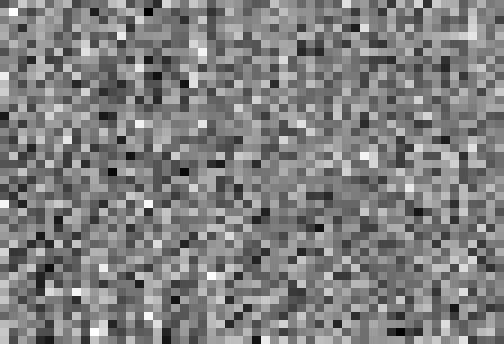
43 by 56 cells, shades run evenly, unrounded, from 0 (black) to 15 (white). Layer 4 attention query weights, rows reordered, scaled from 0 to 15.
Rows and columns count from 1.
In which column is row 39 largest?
43
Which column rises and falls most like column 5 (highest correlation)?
22
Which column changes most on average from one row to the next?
9
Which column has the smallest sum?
13
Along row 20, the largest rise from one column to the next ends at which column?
20
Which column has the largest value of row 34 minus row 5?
12
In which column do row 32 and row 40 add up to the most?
17
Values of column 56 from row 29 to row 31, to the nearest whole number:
9 9 7
